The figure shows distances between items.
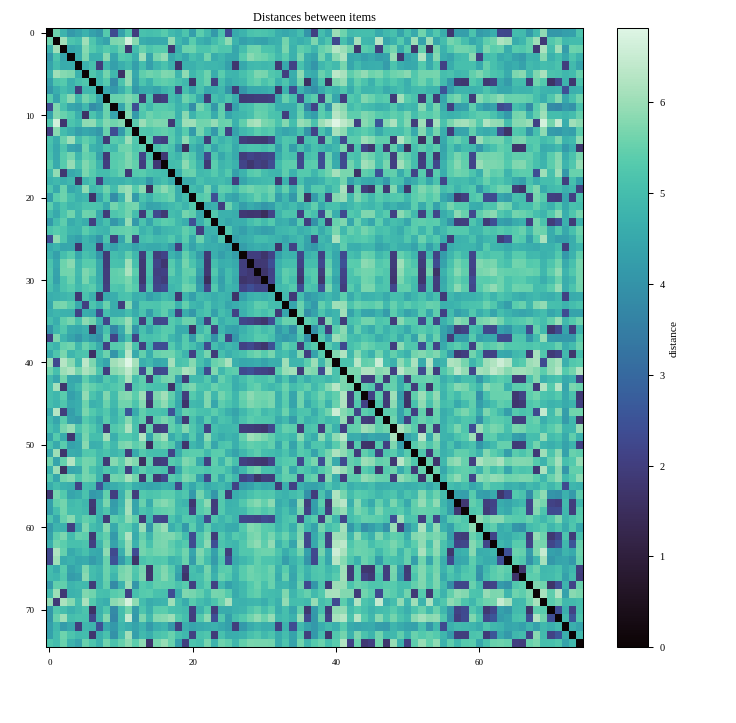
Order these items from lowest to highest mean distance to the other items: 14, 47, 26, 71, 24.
26, 14, 47, 71, 24
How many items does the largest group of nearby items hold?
17
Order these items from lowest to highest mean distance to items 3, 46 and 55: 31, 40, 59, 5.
31, 59, 5, 40
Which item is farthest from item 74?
41
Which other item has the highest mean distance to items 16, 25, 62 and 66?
11
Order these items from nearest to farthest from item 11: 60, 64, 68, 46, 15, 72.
68, 46, 72, 64, 60, 15
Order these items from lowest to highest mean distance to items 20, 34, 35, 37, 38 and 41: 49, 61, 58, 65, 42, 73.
73, 58, 61, 42, 65, 49
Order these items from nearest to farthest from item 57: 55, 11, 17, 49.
55, 49, 17, 11
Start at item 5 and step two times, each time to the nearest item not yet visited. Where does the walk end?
33
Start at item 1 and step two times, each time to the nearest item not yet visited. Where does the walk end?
40
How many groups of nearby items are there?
10
